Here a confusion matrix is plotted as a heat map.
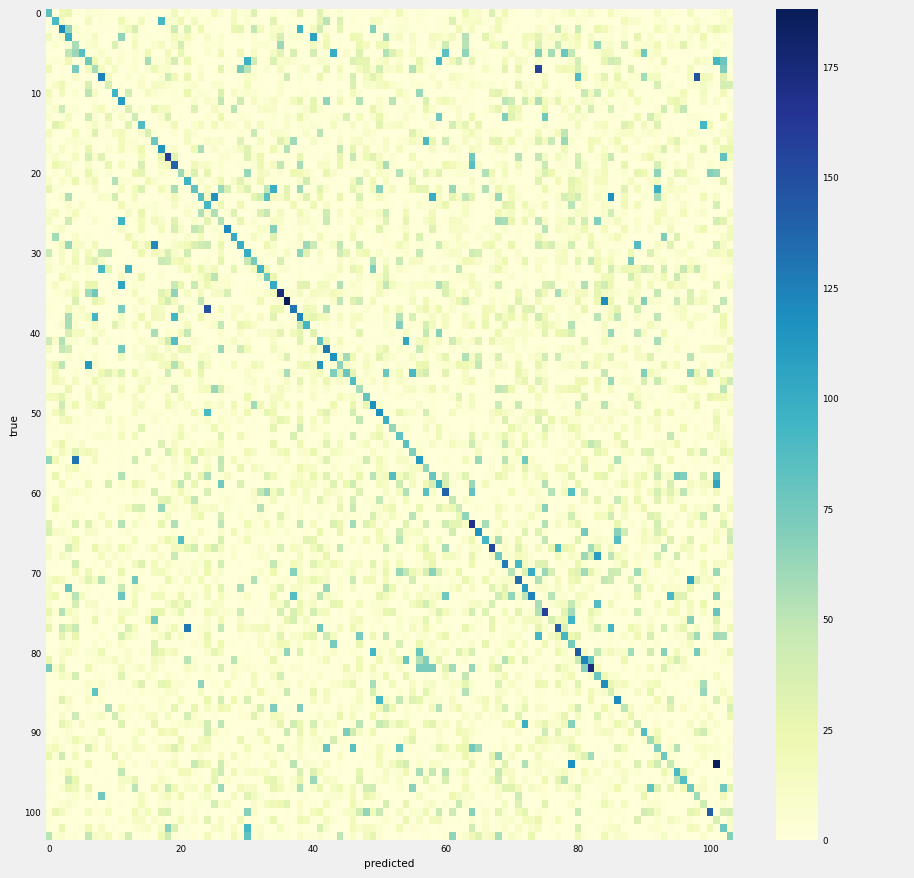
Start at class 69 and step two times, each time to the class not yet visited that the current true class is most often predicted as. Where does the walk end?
97
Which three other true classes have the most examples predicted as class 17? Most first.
1, 62, 31
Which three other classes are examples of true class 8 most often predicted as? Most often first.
98, 80, 90
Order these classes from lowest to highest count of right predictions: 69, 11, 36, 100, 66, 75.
66, 11, 69, 100, 75, 36
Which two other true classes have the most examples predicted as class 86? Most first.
66, 65
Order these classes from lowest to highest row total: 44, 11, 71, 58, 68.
68, 11, 44, 71, 58
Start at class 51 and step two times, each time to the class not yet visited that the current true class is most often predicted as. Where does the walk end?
25
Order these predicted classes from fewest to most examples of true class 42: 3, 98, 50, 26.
98, 50, 3, 26
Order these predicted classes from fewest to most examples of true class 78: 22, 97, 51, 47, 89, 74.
22, 89, 97, 51, 47, 74
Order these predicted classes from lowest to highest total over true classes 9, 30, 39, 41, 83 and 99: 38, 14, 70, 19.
70, 14, 19, 38
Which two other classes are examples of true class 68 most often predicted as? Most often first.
83, 81
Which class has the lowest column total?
5
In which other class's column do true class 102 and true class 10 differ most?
30
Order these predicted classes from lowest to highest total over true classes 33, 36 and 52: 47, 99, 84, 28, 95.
28, 99, 47, 95, 84
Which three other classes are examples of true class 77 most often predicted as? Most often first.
21, 85, 41
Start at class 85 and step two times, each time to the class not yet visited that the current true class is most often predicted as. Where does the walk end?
74
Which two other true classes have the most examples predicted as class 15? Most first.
6, 55
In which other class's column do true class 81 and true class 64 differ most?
82
